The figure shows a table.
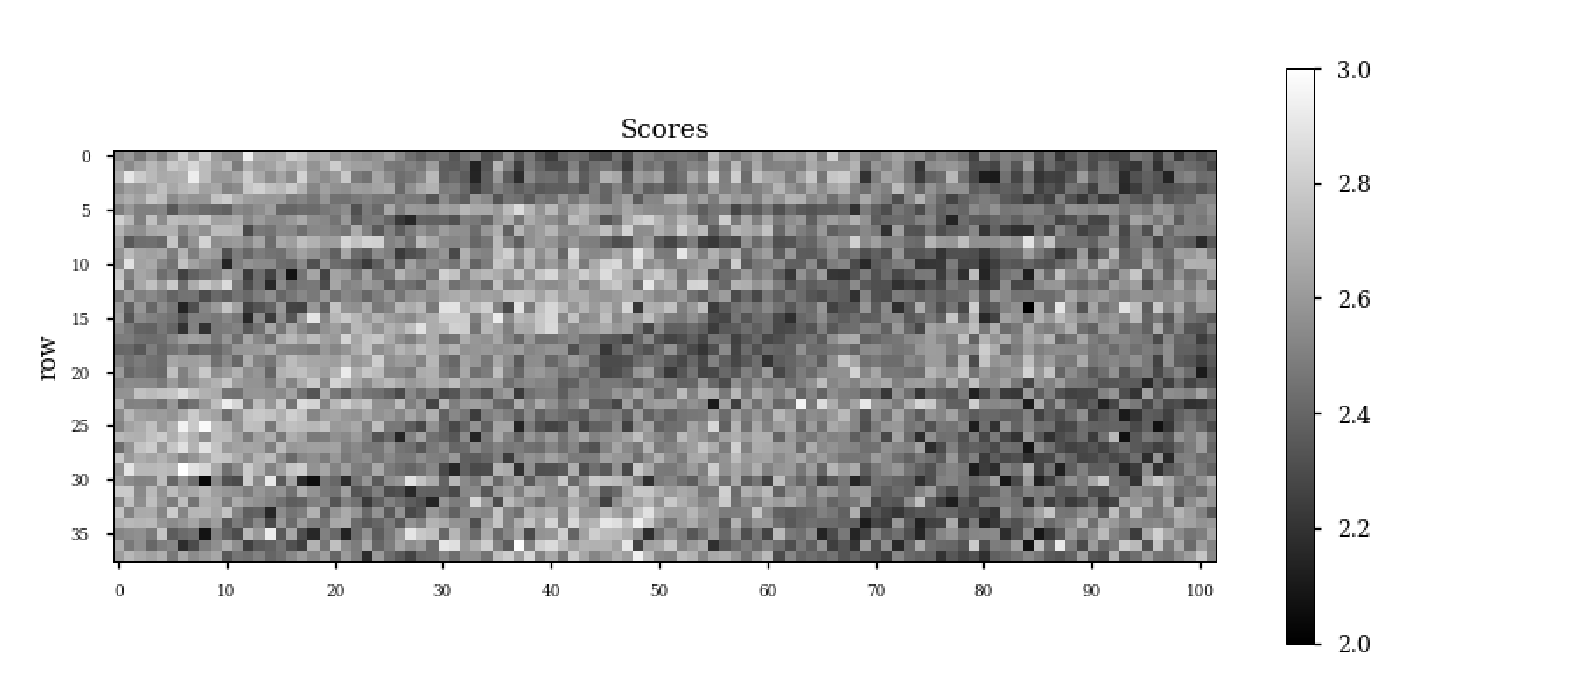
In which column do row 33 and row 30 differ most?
14
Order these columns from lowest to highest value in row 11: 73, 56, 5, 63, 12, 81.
12, 81, 73, 56, 5, 63
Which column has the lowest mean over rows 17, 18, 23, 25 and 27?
96
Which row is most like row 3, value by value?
24
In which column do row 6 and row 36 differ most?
87
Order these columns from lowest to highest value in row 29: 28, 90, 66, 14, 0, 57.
90, 28, 14, 0, 57, 66
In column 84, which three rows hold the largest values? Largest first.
8, 20, 19
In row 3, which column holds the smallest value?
93
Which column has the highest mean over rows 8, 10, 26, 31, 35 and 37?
48
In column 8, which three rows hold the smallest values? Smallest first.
30, 35, 16
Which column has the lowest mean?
80
